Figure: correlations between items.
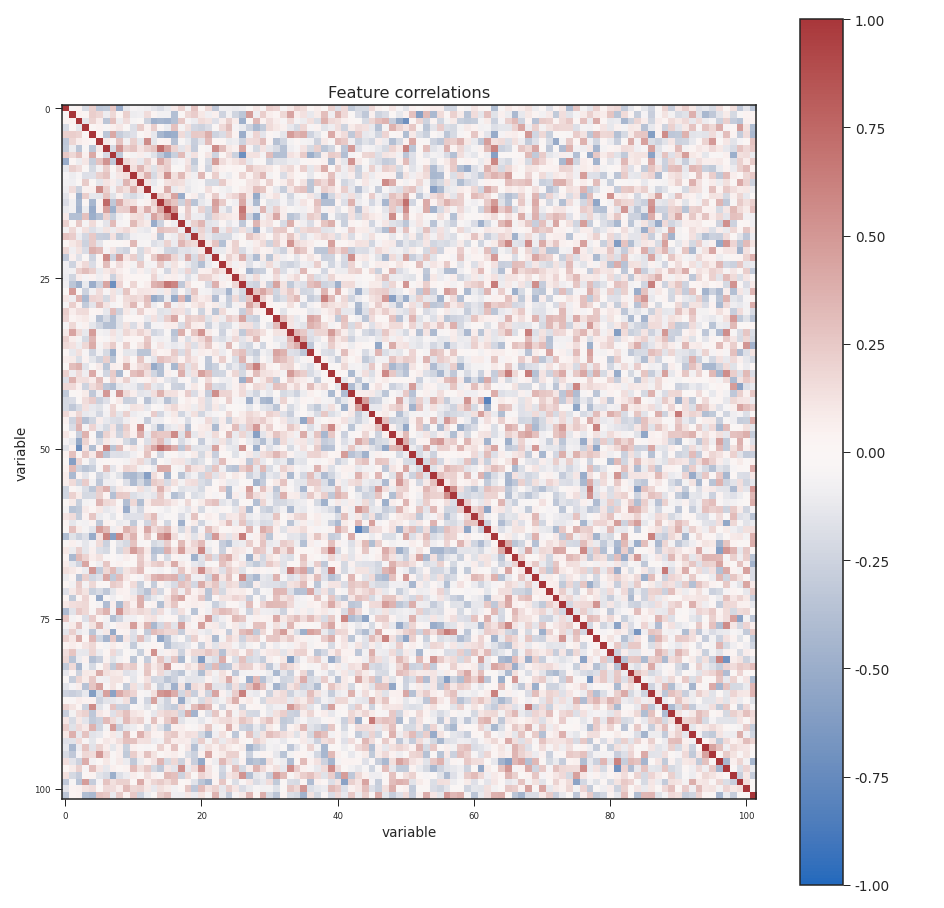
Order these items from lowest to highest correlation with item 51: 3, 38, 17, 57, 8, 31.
8, 17, 57, 38, 3, 31
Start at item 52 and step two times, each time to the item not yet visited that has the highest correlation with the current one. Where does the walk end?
84
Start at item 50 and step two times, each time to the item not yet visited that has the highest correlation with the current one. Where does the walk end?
6
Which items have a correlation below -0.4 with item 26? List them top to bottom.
2, 4, 7, 40
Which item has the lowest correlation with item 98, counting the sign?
7
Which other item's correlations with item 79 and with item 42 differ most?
22
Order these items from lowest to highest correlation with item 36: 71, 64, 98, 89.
64, 89, 98, 71
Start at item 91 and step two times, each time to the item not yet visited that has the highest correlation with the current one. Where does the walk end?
4
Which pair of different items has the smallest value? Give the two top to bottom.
43, 62
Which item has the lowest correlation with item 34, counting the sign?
71
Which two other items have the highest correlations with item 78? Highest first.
47, 73
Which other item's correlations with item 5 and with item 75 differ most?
31
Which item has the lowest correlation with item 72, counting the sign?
5
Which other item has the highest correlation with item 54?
81
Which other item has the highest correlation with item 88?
68
